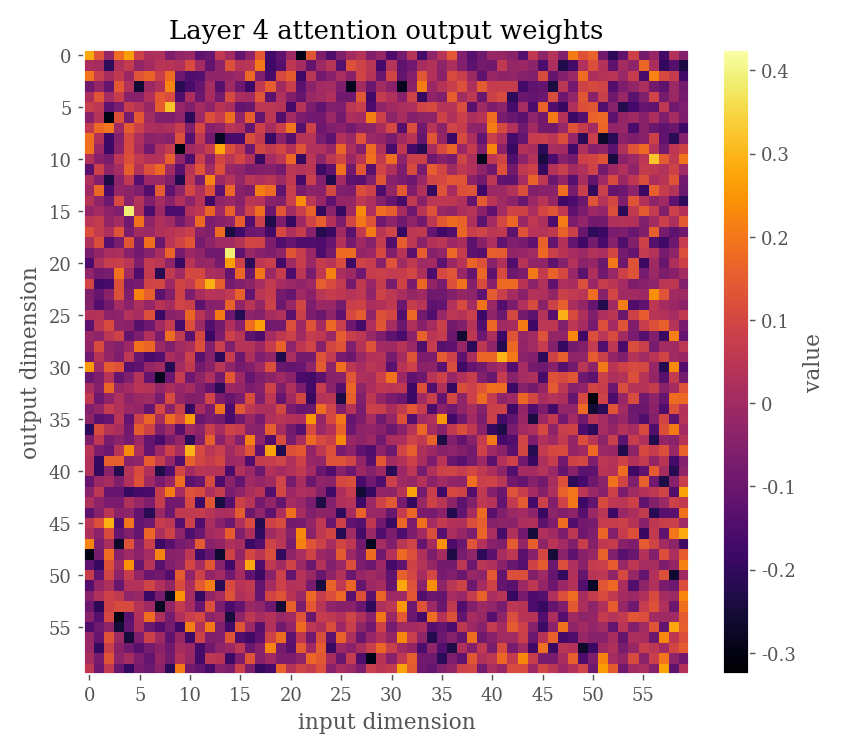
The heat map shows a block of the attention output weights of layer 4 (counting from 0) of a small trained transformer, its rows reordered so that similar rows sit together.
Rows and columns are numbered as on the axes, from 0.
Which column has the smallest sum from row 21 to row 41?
7
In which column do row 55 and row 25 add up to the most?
47
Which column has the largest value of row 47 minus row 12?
21
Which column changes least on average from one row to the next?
1
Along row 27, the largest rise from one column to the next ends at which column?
58
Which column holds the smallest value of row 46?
44
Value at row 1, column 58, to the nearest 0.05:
-0.15
